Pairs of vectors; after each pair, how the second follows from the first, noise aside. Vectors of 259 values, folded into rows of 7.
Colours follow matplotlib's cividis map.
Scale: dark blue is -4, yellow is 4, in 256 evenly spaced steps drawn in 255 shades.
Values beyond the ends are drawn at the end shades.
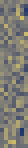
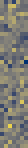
shuffled.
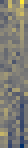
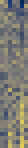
negated.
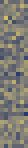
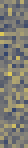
reversed, negated.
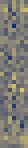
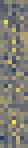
reversed, negated.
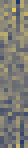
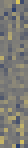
negated, partly zeroed.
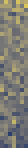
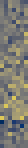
wrapped around, negated.
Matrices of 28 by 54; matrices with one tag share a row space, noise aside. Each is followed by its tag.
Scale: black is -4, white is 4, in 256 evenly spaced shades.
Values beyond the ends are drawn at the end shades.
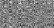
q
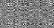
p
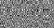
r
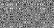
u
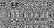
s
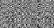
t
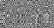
r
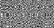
t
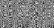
q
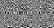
p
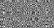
r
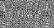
r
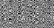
q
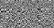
t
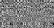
u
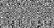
t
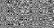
p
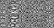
s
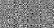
p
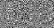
p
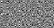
t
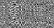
s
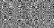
q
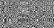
q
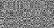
u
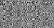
r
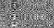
s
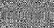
u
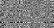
u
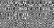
p
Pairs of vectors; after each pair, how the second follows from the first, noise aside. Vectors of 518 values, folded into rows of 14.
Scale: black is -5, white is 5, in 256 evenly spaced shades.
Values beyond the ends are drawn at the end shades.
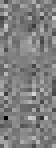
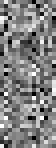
negated, scaled up.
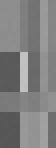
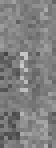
partly zeroed.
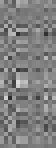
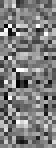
negated, scaled up.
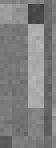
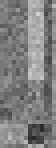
wrapped around.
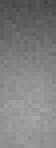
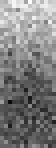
negated, scaled up.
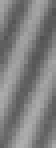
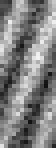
negated, scaled up.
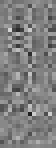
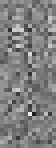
negated.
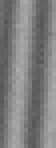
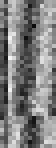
wrapped around, negated, scaled up.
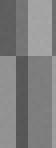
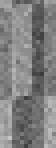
wrapped around.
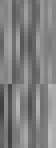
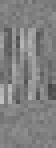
negated, partly zeroed.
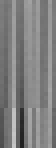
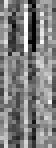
wrapped around, scaled up.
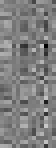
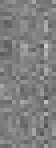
negated, shrunk.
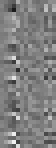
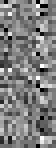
reversed, negated, scaled up.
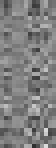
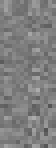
negated, shrunk.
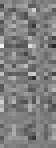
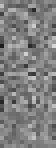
negated.
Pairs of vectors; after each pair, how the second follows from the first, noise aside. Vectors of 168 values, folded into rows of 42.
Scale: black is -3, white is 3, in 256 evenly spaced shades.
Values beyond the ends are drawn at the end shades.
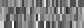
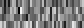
wrapped around, negated.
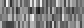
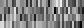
wrapped around, negated.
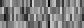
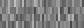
wrapped around, negated, shrunk.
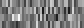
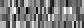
reversed.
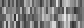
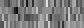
wrapped around, negated, partly zeroed.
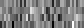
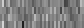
wrapped around, negated, shrunk.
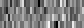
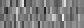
partly zeroed.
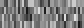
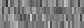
wrapped around, negated, shrunk.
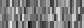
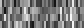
reversed.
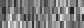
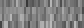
wrapped around, negated, shrunk.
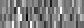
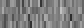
wrapped around, negated, shrunk.
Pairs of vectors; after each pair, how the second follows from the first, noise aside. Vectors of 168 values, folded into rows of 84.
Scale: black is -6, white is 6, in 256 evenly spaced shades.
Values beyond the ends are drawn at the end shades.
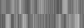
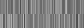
sign-scrambled.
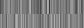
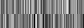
reversed, scaled up.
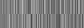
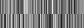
reversed, negated, scaled up.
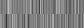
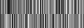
negated, scaled up.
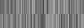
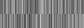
reversed, negated.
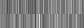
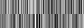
negated, scaled up.
